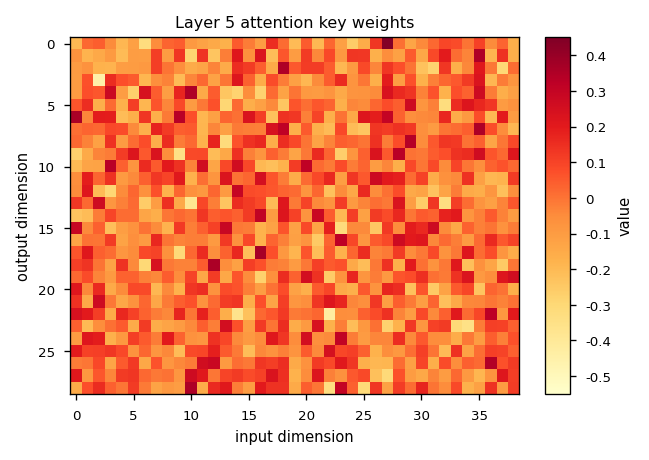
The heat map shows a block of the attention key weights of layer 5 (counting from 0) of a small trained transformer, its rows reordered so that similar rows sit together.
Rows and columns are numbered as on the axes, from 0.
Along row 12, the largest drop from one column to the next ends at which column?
2
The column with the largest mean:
18
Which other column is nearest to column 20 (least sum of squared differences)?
8
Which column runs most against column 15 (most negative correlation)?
36
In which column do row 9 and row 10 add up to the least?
0
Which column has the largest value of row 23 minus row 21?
32
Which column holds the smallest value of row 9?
9
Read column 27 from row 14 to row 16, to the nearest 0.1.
0.1 0.1 0.1
